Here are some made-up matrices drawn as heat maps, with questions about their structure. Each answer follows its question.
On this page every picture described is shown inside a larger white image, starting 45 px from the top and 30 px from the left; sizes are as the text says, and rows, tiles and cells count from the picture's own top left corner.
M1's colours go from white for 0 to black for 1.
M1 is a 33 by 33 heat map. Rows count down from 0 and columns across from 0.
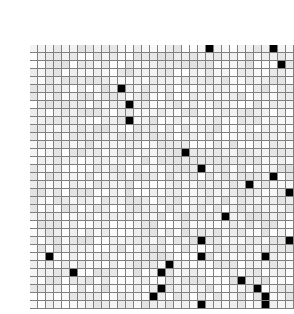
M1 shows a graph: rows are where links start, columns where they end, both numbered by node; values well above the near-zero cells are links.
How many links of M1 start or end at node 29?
4
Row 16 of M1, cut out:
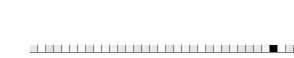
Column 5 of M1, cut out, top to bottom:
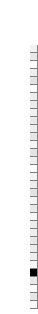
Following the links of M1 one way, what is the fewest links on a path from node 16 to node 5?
3
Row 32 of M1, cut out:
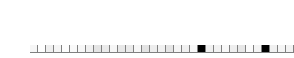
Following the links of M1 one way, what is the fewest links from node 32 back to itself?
3
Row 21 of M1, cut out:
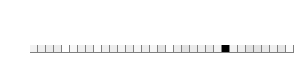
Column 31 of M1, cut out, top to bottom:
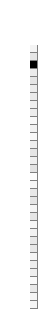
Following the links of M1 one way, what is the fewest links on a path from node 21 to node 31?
6
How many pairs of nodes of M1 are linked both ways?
4
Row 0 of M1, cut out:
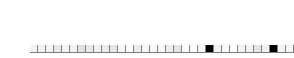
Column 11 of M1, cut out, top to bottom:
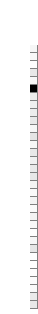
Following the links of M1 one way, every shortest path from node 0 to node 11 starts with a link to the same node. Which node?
node 30
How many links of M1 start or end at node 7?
1
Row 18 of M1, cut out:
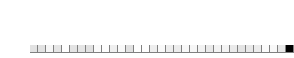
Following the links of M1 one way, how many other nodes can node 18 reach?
8
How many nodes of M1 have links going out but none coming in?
5
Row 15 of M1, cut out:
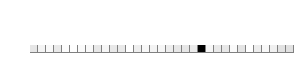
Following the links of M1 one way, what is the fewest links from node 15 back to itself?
8
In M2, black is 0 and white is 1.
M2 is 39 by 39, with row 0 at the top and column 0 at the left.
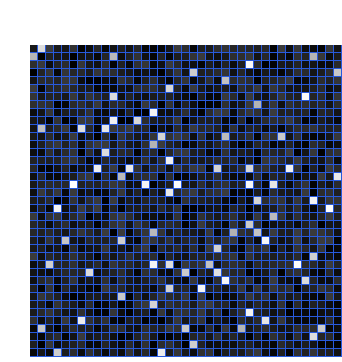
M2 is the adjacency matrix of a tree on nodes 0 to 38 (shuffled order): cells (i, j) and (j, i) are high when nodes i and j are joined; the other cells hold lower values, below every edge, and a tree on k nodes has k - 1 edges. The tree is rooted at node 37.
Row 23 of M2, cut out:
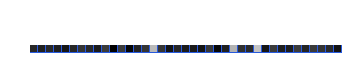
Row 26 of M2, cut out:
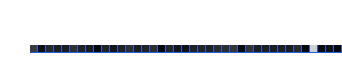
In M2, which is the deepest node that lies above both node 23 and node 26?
35
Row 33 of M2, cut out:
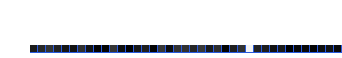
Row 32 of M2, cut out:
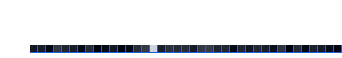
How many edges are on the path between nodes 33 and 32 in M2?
3
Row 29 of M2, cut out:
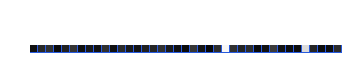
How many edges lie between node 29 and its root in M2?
7
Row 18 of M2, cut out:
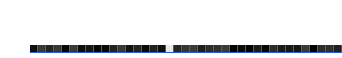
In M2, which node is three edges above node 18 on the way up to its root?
15
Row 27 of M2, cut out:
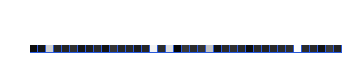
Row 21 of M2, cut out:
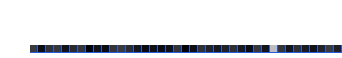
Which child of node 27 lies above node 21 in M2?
17
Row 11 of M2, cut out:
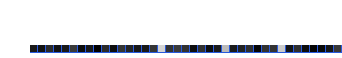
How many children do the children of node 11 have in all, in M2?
2
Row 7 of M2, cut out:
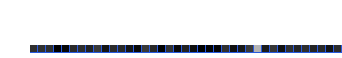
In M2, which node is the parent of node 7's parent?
19
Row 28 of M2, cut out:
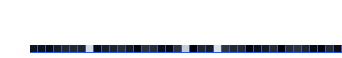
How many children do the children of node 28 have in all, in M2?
2
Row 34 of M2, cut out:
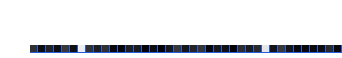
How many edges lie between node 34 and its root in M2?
8
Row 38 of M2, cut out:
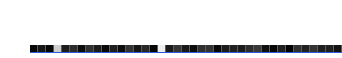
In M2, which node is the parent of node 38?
3
